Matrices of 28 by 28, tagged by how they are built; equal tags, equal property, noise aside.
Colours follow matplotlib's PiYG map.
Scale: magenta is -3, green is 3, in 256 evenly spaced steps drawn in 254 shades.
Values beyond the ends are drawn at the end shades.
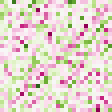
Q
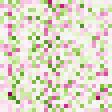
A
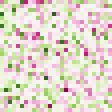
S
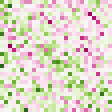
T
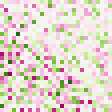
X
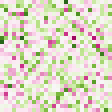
T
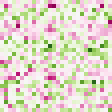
S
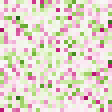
A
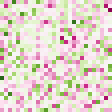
Q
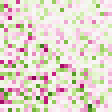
X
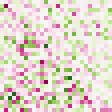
X
